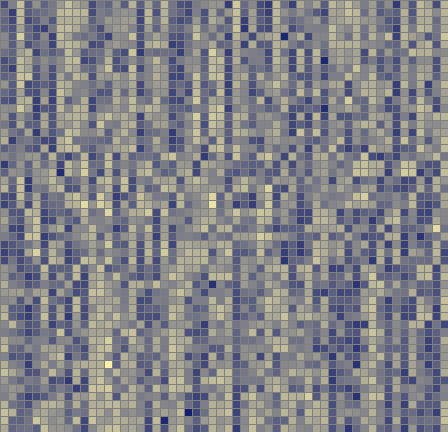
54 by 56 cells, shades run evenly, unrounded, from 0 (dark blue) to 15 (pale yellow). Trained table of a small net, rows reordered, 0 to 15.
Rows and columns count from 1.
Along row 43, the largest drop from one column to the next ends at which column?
15
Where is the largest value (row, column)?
46, 14
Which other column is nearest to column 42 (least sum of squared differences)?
30
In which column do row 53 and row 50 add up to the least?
21
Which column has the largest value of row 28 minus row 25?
1
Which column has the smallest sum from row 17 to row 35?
2
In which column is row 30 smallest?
53
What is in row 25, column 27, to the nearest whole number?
13
